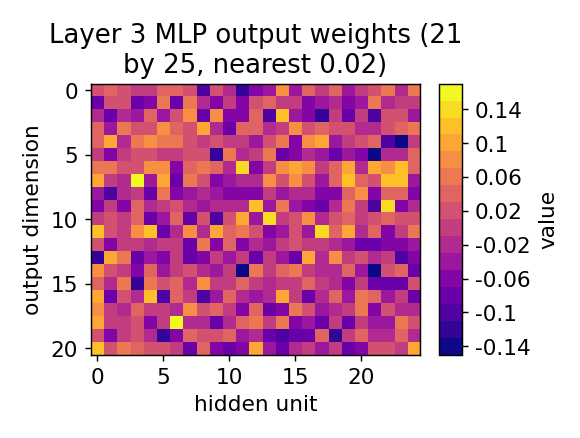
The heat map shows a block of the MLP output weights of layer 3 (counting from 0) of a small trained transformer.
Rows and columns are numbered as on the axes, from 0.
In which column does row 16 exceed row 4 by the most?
23
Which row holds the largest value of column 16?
13
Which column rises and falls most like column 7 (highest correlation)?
9
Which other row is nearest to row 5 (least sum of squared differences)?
12
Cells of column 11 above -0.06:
13
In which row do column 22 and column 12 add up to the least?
4
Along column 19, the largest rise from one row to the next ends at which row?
6
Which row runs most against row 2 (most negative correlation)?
10
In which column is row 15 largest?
8
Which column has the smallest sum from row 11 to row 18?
21
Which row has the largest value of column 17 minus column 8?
11
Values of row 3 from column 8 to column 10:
0.1 -0.02 -0.08
